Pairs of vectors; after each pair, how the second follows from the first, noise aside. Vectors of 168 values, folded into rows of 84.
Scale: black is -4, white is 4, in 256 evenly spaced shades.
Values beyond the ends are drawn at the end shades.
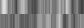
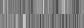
wrapped around, partly zeroed.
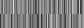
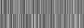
wrapped around, negated, shrunk.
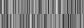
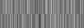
wrapped around, negated, shrunk.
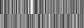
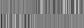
wrapped around, negated, partly zeroed.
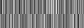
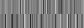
wrapped around, partly zeroed.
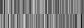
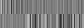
wrapped around, negated, partly zeroed.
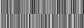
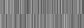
wrapped around, negated, shrunk.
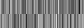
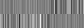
wrapped around, negated, partly zeroed.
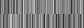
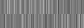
wrapped around, negated, shrunk.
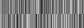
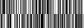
reversed, scaled up.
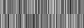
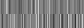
wrapped around, partly zeroed.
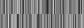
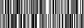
negated, scaled up.
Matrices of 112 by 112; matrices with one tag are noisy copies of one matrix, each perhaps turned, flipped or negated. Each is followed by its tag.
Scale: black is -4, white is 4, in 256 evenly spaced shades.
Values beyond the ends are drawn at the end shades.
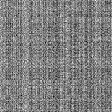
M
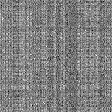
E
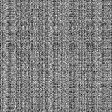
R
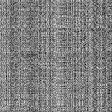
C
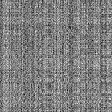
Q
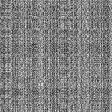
Q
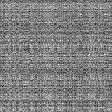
Q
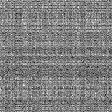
E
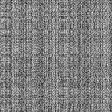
Q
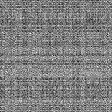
E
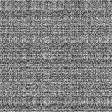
R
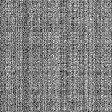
M
